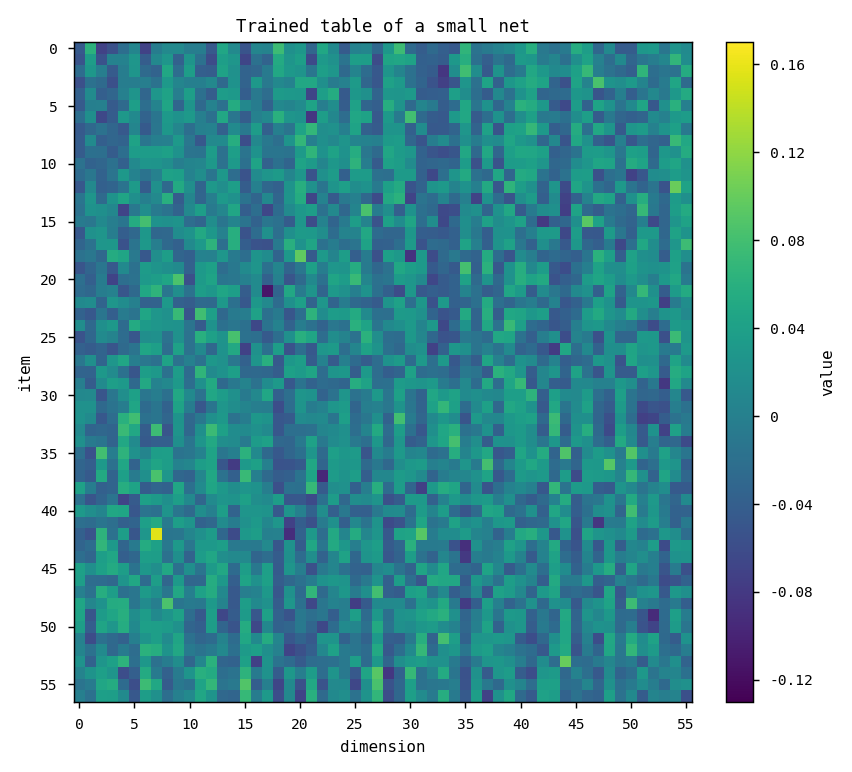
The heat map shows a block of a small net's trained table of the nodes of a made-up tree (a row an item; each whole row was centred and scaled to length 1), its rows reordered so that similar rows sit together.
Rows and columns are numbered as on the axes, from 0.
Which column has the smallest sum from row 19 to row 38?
18
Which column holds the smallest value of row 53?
16
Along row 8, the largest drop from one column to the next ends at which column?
15
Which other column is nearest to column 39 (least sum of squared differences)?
9
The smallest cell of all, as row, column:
21, 17
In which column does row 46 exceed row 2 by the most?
33
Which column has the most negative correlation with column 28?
27
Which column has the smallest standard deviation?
10
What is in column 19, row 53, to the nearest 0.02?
-0.02
